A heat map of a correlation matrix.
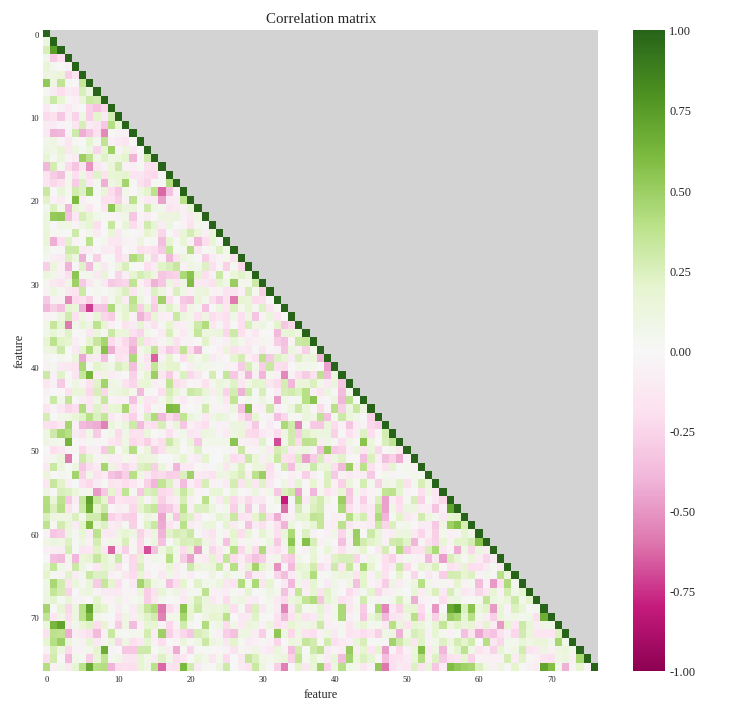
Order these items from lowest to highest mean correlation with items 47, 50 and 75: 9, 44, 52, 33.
44, 52, 9, 33
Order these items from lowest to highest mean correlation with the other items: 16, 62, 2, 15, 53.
16, 62, 53, 15, 2
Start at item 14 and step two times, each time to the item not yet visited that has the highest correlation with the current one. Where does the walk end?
21
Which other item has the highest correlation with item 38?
8
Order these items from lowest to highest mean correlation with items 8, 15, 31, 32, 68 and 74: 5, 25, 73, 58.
25, 73, 58, 5
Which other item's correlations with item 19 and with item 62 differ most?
69
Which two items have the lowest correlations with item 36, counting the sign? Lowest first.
51, 32
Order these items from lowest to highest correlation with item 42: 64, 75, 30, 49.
49, 30, 64, 75
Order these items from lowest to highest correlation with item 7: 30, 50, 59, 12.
12, 50, 30, 59
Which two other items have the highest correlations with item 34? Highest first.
61, 60
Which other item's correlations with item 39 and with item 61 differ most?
15
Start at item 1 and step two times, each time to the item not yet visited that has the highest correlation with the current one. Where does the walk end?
71
